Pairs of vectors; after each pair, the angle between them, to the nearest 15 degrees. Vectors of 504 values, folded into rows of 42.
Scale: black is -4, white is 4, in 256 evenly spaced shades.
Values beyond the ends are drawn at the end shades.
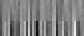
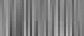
75 degrees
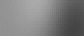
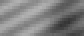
30 degrees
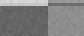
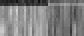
150 degrees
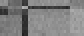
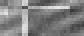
150 degrees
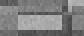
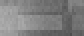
60 degrees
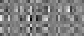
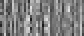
60 degrees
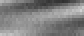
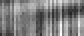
135 degrees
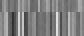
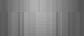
105 degrees
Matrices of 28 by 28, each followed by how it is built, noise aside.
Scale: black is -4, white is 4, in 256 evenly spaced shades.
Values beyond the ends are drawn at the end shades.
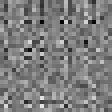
low rank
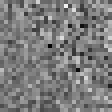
upper triangular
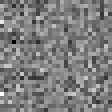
repeating rows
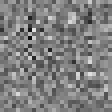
low rank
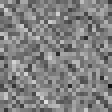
Toeplitz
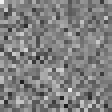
lower triangular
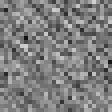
Toeplitz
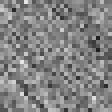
Toeplitz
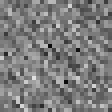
Toeplitz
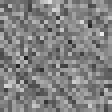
Toeplitz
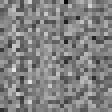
repeating rows
